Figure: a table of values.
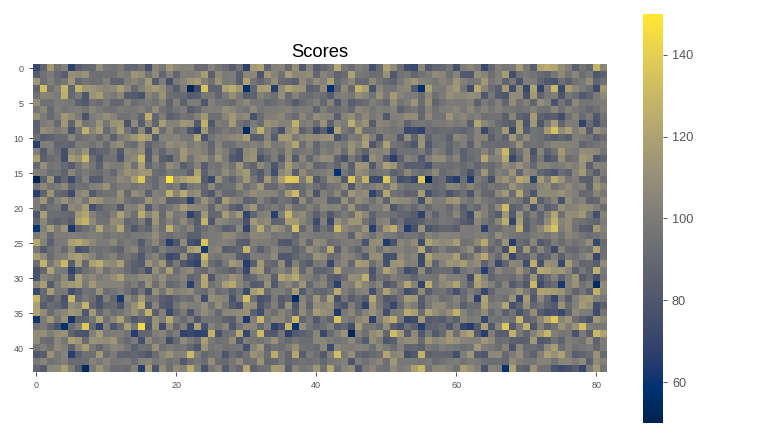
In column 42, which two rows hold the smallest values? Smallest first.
3, 9
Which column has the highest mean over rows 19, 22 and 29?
74
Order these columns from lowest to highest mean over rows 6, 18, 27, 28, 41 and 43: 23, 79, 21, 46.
23, 79, 46, 21
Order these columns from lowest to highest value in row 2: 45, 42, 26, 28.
28, 45, 26, 42
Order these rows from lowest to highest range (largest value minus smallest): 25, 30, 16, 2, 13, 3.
2, 30, 13, 25, 3, 16
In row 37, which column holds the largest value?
15
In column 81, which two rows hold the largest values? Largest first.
38, 3
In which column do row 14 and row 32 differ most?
43
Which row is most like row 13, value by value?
34
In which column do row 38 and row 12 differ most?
45
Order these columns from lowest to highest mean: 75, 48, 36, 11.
48, 75, 11, 36
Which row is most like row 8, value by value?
30
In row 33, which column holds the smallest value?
37
